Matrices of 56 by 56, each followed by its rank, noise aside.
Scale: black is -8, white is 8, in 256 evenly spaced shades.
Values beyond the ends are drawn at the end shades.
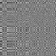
one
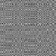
two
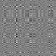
two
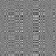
one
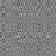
three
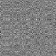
four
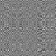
three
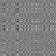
one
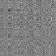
five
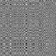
two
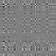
two
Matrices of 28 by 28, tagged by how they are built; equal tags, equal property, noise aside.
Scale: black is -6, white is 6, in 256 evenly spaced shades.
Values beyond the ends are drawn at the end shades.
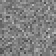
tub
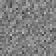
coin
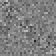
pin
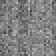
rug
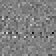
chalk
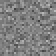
rug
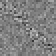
pin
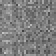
rug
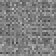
rug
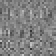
coin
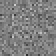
coin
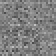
rug
